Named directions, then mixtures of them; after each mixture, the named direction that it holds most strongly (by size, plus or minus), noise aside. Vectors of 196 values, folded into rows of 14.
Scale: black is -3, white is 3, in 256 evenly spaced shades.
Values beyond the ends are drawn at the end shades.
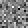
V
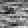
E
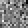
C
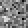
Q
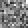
C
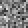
Q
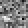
Q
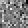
C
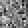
Q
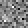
V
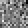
C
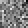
C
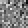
C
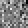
C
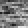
E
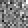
C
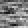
E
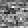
E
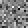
V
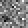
Q
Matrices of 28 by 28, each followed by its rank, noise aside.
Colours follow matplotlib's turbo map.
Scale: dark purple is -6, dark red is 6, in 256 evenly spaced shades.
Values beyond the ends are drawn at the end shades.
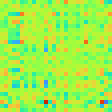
three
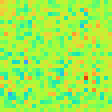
six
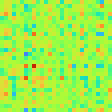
four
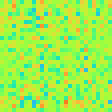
six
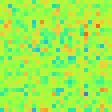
six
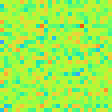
six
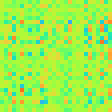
three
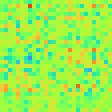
six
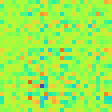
four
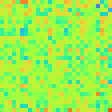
four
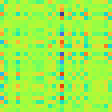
two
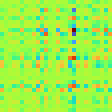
two
